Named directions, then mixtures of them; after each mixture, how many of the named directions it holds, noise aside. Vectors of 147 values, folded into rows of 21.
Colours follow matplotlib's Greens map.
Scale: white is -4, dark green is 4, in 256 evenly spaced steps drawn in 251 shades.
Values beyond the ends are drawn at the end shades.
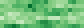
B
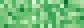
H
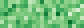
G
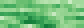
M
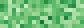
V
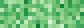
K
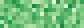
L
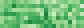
three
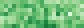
three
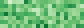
four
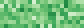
one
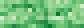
three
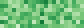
two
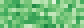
two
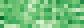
four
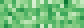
one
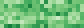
three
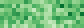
four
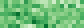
three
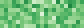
two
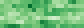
one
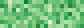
two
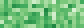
three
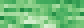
one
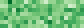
two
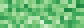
two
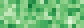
two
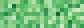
two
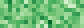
three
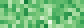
two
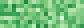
four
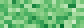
three
